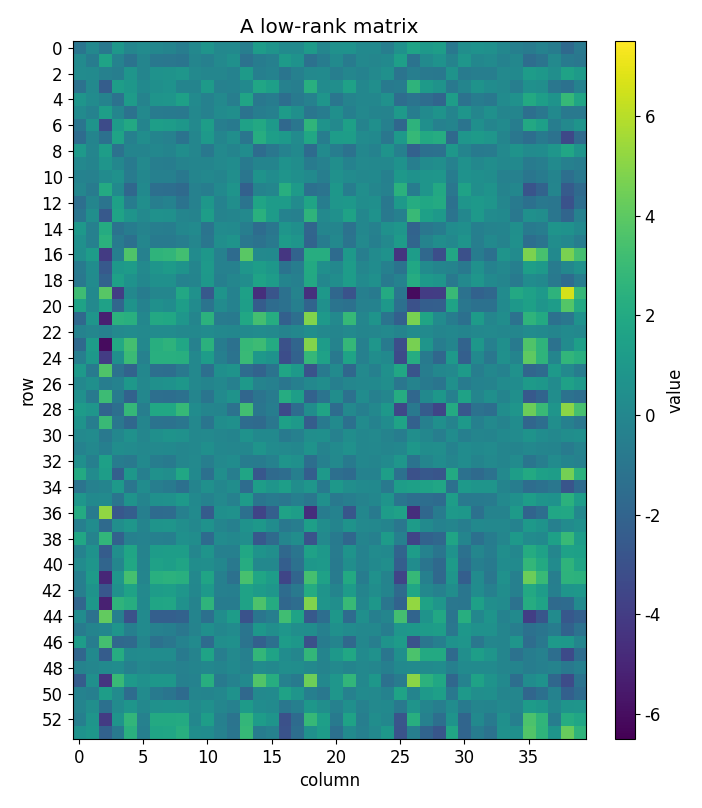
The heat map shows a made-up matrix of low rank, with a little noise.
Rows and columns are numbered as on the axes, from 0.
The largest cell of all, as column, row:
38, 19
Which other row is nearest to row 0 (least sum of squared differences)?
45
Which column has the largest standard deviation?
2
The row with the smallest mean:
36
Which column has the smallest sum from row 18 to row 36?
28
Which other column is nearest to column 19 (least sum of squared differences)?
1
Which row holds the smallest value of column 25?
16
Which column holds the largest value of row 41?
35
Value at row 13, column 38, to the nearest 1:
-2
